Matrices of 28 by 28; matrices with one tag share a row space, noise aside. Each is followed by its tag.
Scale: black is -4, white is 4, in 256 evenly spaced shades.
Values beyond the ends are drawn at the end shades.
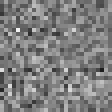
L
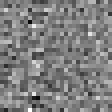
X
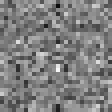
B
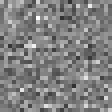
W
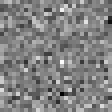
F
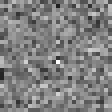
B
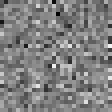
F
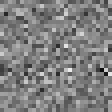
B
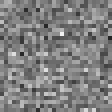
W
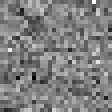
X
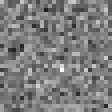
W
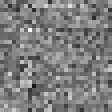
X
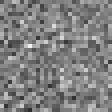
W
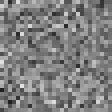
L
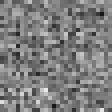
L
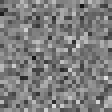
F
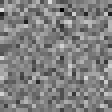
F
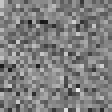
L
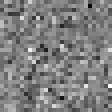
W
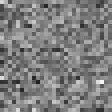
L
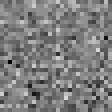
B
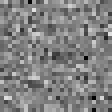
X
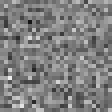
X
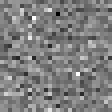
X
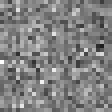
L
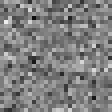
X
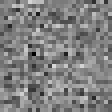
X
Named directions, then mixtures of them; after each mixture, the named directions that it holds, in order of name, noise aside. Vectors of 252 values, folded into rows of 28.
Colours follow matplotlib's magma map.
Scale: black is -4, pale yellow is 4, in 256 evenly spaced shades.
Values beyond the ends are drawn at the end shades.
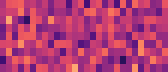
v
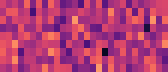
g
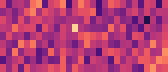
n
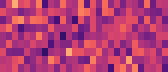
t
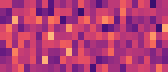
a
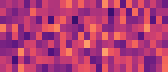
g, v.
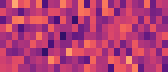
t.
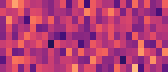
t, v.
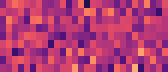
t, v.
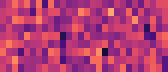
g, t.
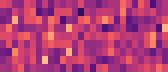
a.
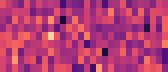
a, g.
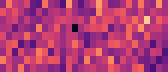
n.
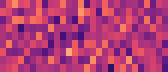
t.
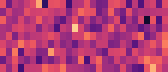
g, n.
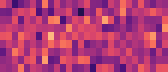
a, t.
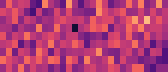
n.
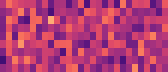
a, v.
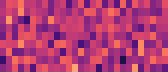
v.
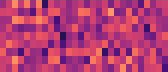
g, t.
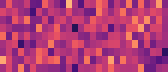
n, v.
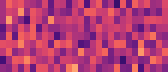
v.
